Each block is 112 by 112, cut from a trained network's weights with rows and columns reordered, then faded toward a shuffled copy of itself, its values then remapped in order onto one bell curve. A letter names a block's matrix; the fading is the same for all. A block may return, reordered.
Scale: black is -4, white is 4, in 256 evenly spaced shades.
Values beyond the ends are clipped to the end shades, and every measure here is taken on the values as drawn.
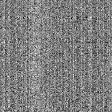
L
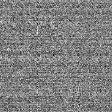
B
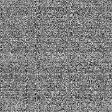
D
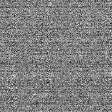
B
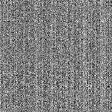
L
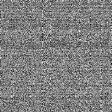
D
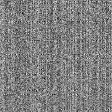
L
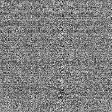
D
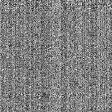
L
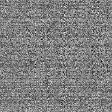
B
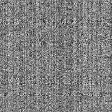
L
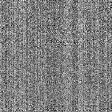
L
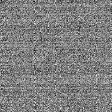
D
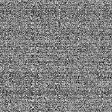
B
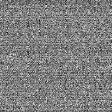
B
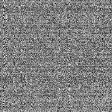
D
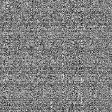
D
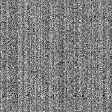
L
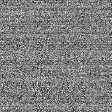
B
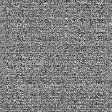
B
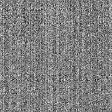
L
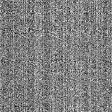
L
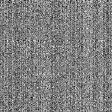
L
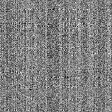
L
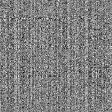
L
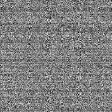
B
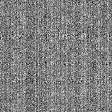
L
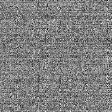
D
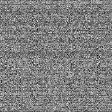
B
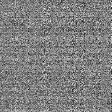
D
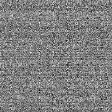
D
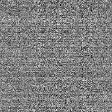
B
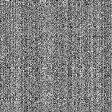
L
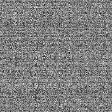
B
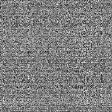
D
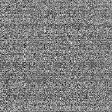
B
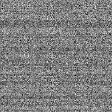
B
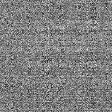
D
